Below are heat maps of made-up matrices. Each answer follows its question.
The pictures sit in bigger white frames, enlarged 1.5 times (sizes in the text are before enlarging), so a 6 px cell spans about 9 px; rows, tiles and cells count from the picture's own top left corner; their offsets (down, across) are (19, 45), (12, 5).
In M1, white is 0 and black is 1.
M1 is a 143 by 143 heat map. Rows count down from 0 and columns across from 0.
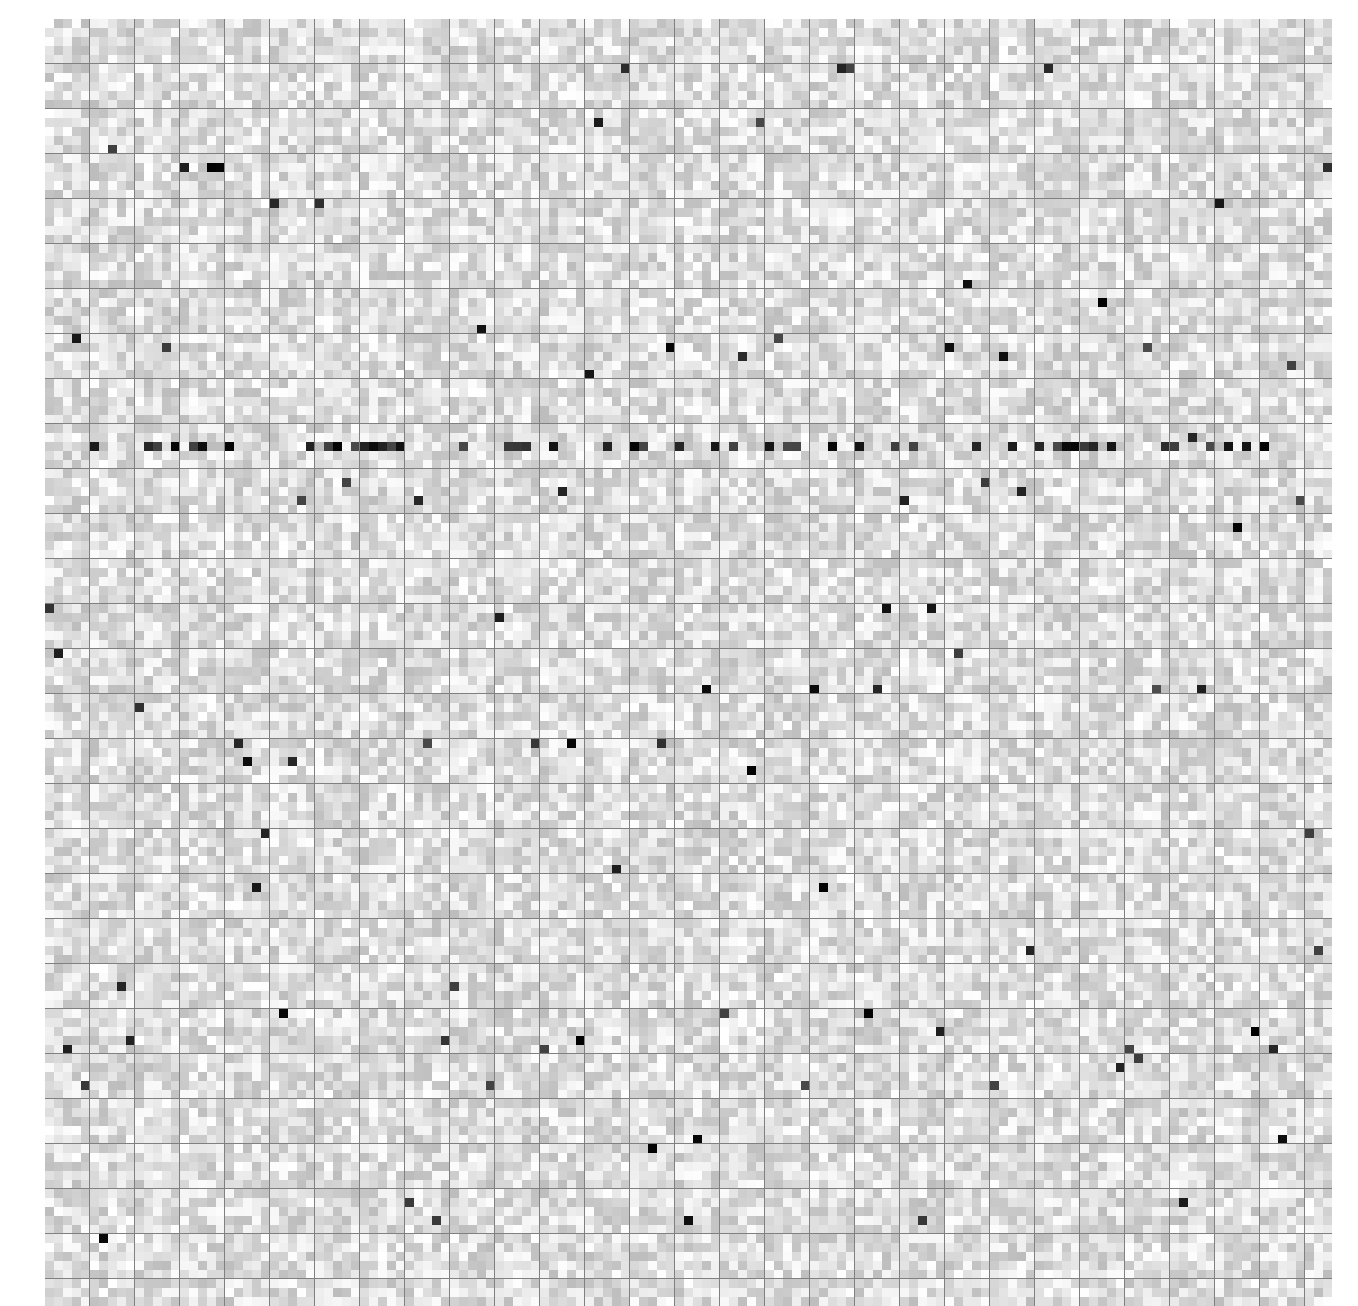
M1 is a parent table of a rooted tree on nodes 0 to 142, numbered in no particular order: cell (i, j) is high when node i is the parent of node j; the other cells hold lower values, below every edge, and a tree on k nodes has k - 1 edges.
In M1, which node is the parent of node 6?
135
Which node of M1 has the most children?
47
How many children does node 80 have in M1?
5
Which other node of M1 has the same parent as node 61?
79
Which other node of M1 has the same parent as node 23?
86
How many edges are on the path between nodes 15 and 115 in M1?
3
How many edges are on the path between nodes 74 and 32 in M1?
2
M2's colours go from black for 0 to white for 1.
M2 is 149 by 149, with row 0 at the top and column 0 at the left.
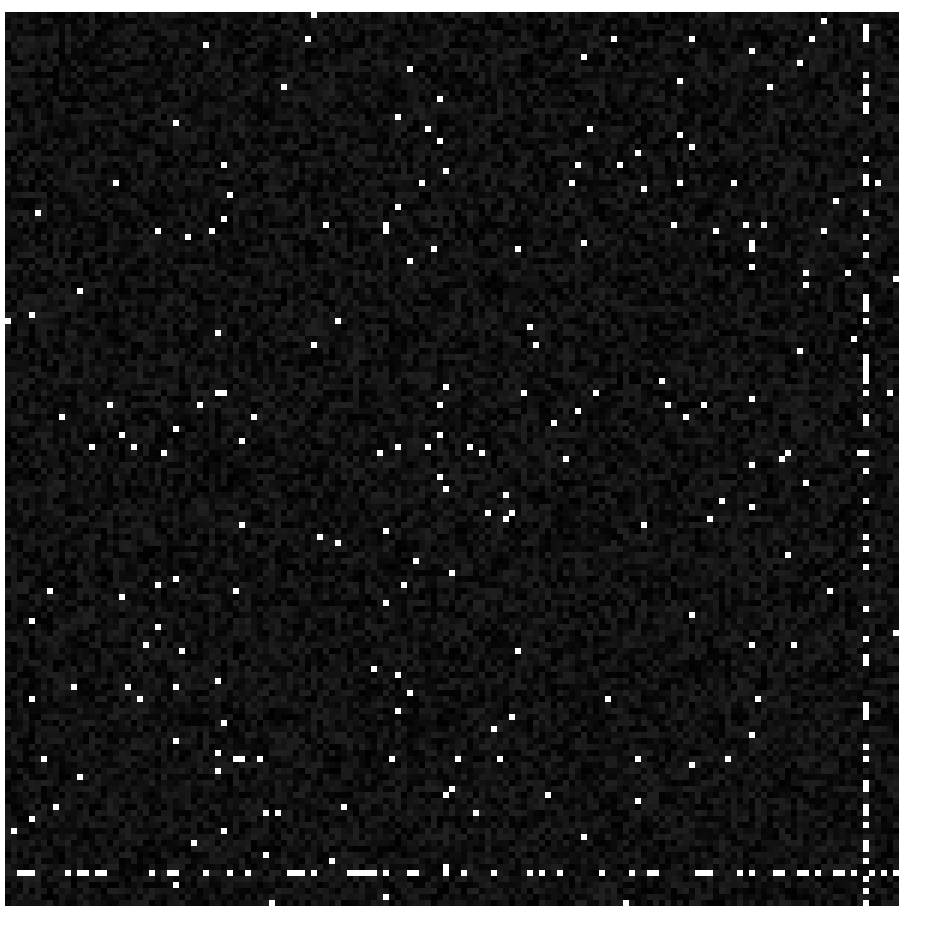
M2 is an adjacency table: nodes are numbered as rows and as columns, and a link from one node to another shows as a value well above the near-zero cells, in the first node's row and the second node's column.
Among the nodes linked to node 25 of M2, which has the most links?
node 36
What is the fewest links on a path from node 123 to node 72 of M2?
6
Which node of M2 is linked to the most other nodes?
node 143
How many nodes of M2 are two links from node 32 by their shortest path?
4
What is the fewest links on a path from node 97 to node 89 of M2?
7
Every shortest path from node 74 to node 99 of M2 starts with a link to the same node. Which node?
node 129
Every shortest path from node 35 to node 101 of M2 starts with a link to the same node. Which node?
node 63
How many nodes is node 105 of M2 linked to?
3
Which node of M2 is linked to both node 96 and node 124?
node 38
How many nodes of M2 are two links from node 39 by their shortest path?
10
